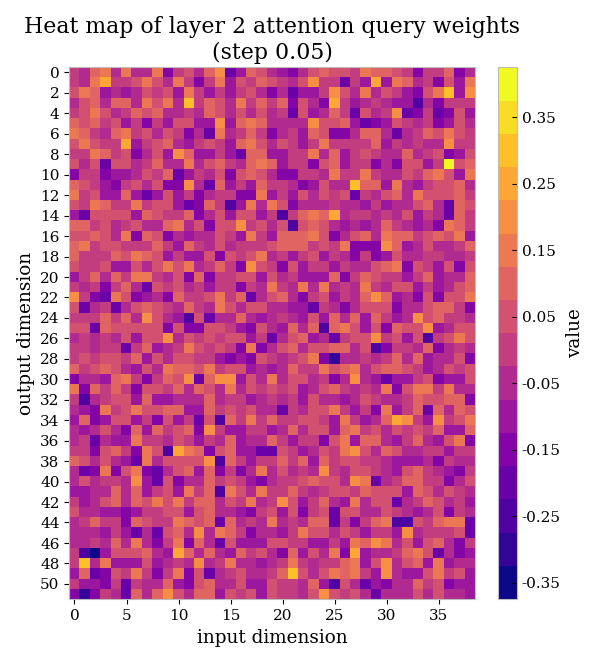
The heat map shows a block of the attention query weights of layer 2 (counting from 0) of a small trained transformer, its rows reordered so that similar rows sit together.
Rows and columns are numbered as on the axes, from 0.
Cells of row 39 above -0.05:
19
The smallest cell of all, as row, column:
47, 2
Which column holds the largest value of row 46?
29
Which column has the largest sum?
10
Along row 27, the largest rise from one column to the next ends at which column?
17
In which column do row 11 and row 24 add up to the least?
13
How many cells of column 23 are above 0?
23
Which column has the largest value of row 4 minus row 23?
31
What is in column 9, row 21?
0
